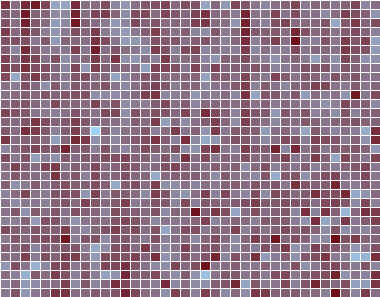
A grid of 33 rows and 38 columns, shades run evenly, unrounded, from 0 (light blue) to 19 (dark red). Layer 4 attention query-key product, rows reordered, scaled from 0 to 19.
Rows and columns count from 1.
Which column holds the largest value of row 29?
22
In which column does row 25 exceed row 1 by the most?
21
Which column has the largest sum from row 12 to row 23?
8
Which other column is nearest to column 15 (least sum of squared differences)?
9
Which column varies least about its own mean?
23
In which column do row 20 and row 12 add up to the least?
28
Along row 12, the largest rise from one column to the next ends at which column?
35
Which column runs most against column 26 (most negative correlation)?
36
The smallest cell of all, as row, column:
15, 10
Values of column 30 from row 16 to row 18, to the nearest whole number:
12 16 9
